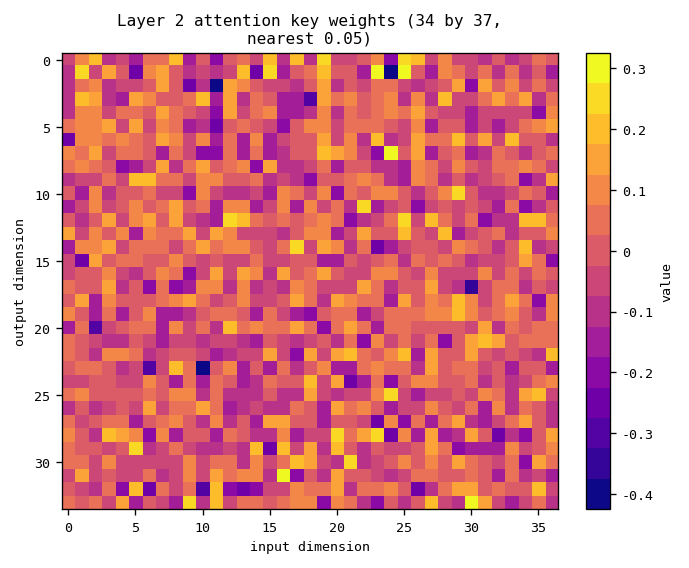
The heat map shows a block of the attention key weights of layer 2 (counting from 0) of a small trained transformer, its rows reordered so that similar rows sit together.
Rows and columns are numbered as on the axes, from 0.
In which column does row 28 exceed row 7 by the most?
23
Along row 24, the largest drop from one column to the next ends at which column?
21
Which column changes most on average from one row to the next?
24
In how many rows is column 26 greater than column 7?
13
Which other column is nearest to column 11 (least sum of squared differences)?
9
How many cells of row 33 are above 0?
16
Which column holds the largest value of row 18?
29
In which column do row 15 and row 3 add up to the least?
18
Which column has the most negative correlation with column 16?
32
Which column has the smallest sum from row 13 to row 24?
10
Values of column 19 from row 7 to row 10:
0.2 0.05 0 0.1
